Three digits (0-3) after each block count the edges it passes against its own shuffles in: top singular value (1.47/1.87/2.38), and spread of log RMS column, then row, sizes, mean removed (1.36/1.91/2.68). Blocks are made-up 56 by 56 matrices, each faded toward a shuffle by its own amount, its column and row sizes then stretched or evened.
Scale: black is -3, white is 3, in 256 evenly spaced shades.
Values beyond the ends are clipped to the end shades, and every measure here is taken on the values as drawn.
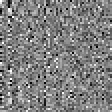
2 2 0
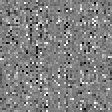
1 2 1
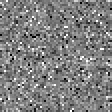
0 0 0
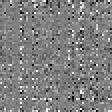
1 3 2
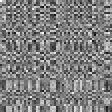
3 2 2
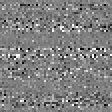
0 0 3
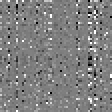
2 3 1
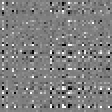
3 3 3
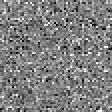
1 0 2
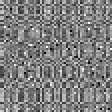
3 1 0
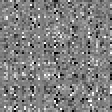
1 3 2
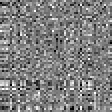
3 2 2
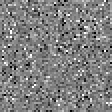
0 1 1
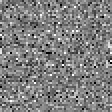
0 0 2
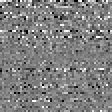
0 0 3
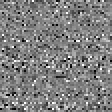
0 1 3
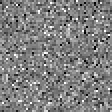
0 1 0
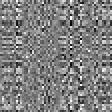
3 3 0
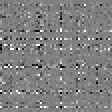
2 2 3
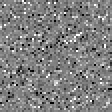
0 0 1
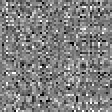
2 2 1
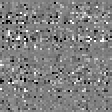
0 2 3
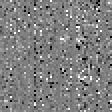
0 3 0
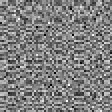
3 0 1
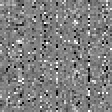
1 3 0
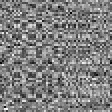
3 0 2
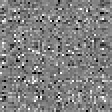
2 2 1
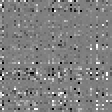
1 3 3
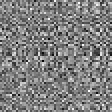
3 1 2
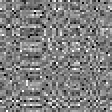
3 0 2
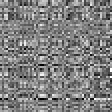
3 2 3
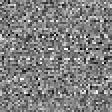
2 0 2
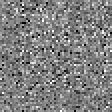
1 1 1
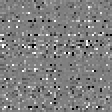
1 1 3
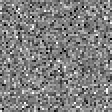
0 0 0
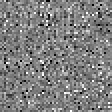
1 1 1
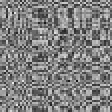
3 0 1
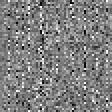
1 3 0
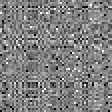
3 0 1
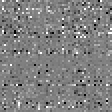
0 2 3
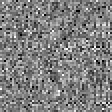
2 0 1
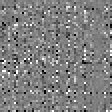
0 3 2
